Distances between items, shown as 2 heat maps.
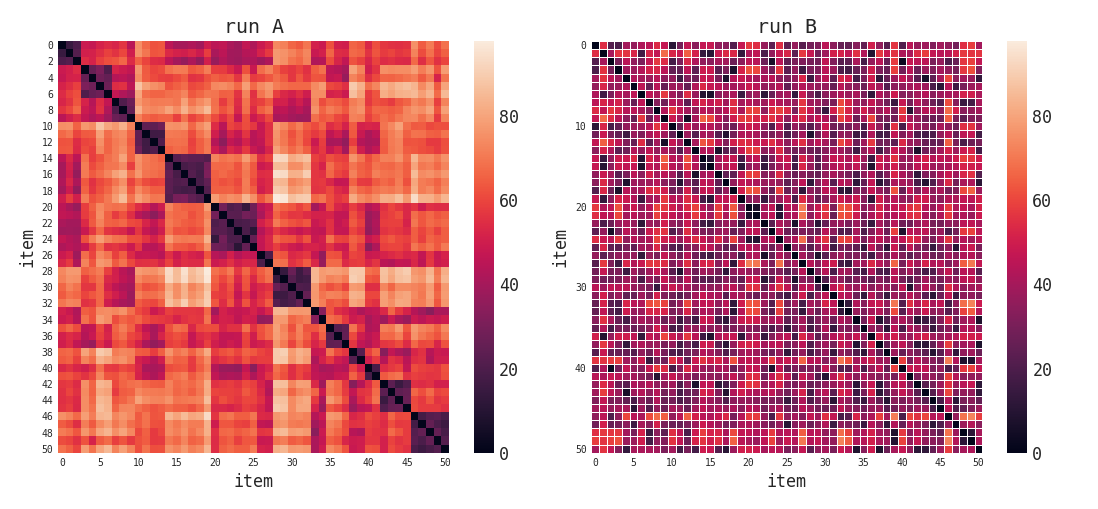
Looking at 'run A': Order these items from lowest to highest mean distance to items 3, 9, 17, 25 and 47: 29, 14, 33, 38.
33, 14, 29, 38
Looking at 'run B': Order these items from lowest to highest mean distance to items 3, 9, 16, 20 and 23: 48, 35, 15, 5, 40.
35, 40, 5, 15, 48
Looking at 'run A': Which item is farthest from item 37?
28
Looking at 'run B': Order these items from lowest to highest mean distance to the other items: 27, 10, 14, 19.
10, 19, 14, 27
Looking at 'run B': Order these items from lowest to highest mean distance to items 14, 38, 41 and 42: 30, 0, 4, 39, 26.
26, 30, 4, 0, 39
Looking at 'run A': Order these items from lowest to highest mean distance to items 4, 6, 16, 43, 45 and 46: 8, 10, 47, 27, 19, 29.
27, 47, 8, 19, 10, 29
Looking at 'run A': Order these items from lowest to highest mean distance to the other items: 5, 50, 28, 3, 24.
24, 3, 50, 5, 28
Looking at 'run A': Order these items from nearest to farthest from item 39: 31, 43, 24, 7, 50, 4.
50, 43, 24, 4, 7, 31
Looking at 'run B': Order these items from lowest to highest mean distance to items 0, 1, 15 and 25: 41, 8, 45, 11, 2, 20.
2, 11, 45, 41, 20, 8
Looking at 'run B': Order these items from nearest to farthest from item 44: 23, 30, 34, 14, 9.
34, 9, 23, 30, 14
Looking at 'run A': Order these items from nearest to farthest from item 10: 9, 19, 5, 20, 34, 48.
20, 48, 34, 9, 19, 5
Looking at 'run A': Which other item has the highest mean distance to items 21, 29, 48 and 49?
19
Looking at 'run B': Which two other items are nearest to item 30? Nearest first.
41, 8
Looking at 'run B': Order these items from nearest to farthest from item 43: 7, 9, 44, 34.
34, 44, 9, 7
